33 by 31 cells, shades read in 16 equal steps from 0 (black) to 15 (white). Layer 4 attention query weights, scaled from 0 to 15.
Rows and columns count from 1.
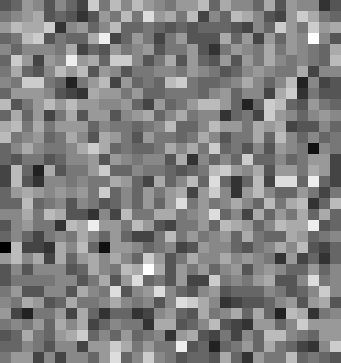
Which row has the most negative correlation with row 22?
25
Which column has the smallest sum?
1
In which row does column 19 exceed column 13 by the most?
29
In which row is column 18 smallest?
15
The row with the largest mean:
21
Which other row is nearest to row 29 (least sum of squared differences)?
22
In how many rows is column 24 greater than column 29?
14
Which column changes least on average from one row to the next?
19
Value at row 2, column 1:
7
